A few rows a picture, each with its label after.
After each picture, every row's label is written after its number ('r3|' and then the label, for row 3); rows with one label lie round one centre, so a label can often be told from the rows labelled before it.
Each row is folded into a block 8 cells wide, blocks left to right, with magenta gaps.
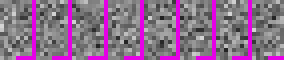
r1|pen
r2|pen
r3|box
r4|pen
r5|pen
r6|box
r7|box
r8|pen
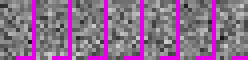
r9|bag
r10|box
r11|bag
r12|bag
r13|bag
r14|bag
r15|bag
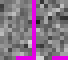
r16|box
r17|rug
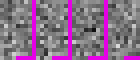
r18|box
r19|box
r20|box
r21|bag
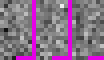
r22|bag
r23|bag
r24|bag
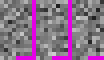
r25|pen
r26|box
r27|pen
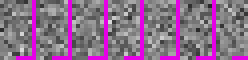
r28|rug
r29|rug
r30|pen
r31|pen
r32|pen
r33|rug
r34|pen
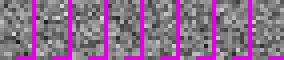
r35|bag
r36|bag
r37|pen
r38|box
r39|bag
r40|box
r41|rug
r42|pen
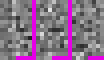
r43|box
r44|box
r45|rug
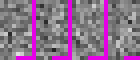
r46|box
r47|bag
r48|rug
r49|bag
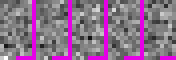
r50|rug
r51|pen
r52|bag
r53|rug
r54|bag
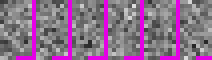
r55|rug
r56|rug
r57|pen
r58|bag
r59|bag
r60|rug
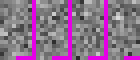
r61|box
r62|pen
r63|box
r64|pen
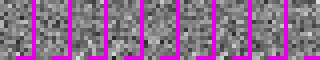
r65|pen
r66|bag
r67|rug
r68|bag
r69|pen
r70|box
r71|rug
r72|rug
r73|rug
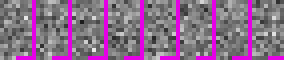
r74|box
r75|box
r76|bag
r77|bag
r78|box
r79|pen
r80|bag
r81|bag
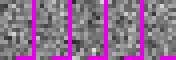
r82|bag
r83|bag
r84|rug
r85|bag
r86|rug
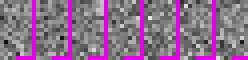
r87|rug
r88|box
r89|rug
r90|pen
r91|pen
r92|rug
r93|rug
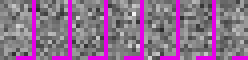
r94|bag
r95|pen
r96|pen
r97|bag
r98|rug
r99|box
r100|bag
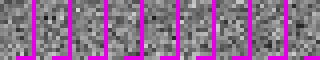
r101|rug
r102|box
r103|rug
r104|bag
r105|box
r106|box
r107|pen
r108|pen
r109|bag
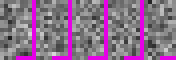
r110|bag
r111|box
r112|pen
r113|bag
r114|rug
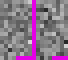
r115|box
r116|bag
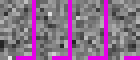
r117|pen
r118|box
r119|pen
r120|box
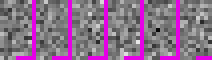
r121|box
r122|rug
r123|rug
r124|box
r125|rug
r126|bag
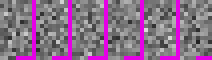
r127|bag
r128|pen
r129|box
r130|bag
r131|pen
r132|bag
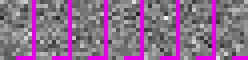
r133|pen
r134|pen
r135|bag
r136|pen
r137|bag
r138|rug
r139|rug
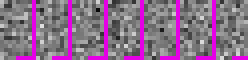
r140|bag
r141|box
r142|pen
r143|bag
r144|rug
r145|bag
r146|rug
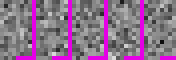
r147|bag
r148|box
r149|pen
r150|rug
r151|pen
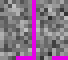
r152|rug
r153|pen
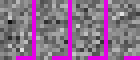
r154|bag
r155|bag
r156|bag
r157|pen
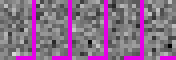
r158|box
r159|pen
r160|pen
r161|bag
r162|box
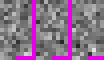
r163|pen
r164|rug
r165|rug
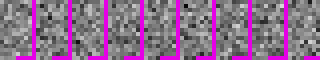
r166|pen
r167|bag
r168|rug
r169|bag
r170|bag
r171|bag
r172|bag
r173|bag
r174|bag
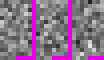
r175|bag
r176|pen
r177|rug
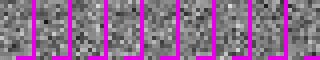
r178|pen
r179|pen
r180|bag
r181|pen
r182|pen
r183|pen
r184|rug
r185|pen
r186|bag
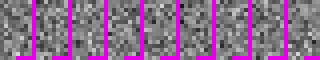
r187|box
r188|rug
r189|rug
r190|pen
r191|pen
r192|rug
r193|rug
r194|box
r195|rug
